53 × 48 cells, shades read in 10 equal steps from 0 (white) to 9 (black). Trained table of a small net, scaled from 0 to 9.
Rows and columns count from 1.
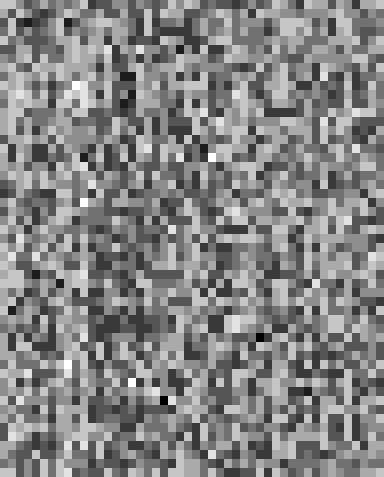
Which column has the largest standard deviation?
18
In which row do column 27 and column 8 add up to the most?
32
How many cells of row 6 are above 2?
41
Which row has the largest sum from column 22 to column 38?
38
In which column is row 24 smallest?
30
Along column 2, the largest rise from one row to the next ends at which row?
35
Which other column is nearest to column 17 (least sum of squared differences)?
7
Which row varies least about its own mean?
52
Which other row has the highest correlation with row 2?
39
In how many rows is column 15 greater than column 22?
31
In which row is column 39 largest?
44
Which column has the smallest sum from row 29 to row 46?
11
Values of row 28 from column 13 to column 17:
5 5 2 5 6
